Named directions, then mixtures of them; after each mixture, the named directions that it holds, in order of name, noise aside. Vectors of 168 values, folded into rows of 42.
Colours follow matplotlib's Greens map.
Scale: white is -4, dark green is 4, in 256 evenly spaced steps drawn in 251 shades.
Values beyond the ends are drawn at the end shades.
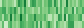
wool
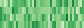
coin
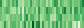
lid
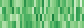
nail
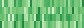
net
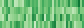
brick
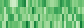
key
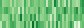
lid, wool.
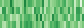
nail.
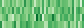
nail, net.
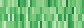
net, wool.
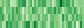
coin, key.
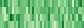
coin, key, nail.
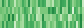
key, net.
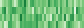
nail, wool.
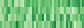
brick.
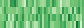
coin, key, net.
